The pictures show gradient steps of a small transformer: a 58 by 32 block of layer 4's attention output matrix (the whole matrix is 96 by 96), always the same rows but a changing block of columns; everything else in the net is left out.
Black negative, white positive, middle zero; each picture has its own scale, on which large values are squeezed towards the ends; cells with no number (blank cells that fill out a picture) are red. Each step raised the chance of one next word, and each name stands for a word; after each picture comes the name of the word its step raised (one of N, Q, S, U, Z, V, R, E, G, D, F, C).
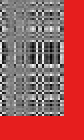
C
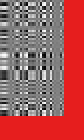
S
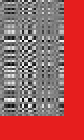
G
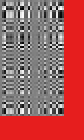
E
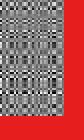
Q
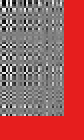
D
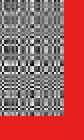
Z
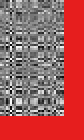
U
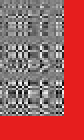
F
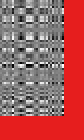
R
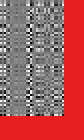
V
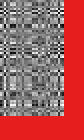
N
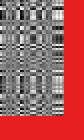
E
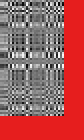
S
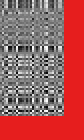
U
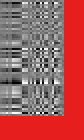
F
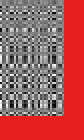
C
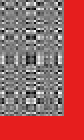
Q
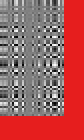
Z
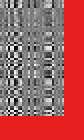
U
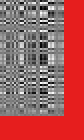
Q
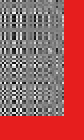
R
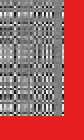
C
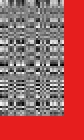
Z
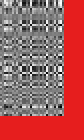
D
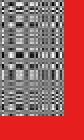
S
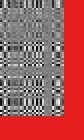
U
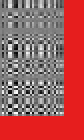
F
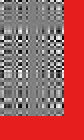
G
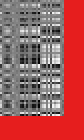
C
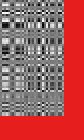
N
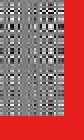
N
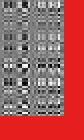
F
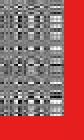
R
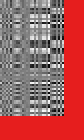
R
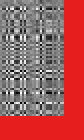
Q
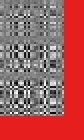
F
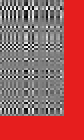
E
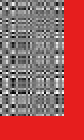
Q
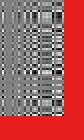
V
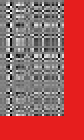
S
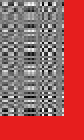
V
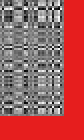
E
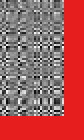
U
